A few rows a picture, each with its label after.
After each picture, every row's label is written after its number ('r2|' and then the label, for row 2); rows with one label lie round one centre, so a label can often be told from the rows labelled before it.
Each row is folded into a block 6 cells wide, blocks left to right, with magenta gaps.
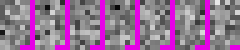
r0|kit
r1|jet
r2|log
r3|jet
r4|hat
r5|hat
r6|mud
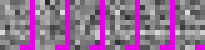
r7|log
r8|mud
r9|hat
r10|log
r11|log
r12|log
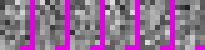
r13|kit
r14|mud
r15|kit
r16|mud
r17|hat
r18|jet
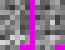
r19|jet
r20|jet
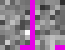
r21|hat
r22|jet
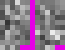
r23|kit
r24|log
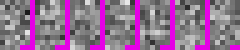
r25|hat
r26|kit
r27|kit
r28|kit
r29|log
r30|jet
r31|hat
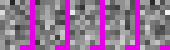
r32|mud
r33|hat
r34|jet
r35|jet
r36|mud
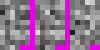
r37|log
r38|log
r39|kit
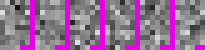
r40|mud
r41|kit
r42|hat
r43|log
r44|jet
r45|mud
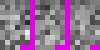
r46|hat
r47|jet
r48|hat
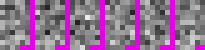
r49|jet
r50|jet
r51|kit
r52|hat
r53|mud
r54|jet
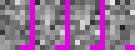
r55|kit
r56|hat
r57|hat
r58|mud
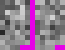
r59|kit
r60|mud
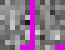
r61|hat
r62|log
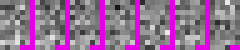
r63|jet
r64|jet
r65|jet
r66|jet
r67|hat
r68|jet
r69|kit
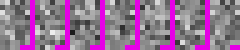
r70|mud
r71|log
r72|kit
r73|mud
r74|kit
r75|hat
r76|mud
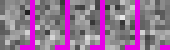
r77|hat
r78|jet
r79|jet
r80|kit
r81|log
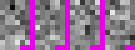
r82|jet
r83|jet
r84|mud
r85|kit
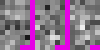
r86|kit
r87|jet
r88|hat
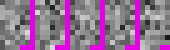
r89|hat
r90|mud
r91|kit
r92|hat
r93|kit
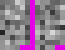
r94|kit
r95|log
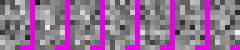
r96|kit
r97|hat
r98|hat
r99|mud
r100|log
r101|kit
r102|hat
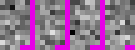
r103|jet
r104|log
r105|kit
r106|jet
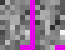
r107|hat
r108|hat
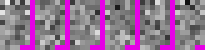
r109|mud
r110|hat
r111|hat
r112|jet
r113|kit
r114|mud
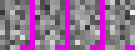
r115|log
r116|jet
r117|hat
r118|mud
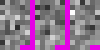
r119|hat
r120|jet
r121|mud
